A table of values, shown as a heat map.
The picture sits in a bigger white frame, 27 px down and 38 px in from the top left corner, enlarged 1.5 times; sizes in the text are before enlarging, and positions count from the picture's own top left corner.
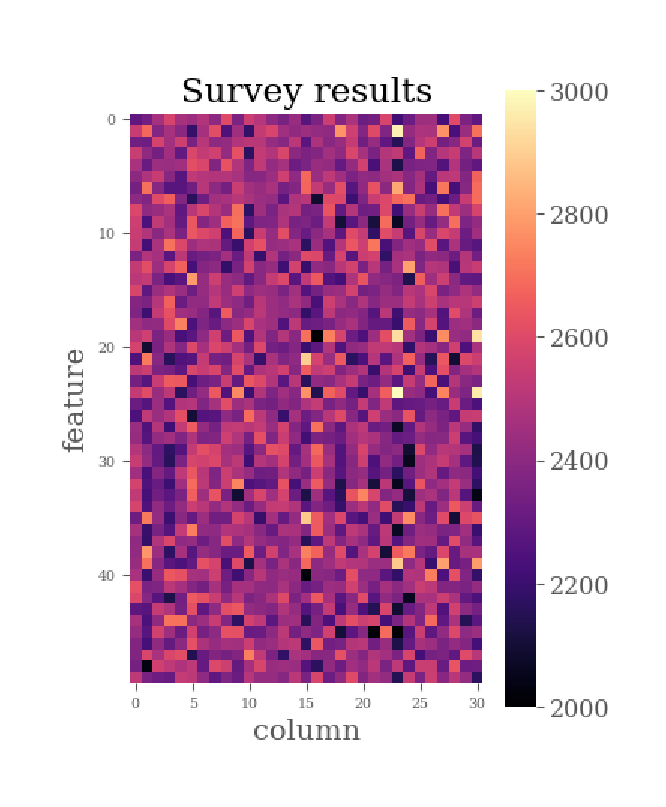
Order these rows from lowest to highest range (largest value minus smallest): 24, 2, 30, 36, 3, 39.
2, 3, 30, 36, 39, 24
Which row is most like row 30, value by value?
42
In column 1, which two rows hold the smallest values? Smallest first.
48, 20
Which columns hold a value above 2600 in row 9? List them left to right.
5, 8, 9, 22, 28
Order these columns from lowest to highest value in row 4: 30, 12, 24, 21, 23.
23, 21, 30, 24, 12
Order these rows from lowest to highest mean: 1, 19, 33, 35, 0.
33, 0, 35, 19, 1
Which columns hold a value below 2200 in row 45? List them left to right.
18, 21, 23
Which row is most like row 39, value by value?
6
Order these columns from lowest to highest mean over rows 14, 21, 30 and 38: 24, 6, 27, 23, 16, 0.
24, 0, 23, 6, 27, 16
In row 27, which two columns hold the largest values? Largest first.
16, 5
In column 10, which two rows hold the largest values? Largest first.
47, 26
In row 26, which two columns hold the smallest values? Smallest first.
5, 13
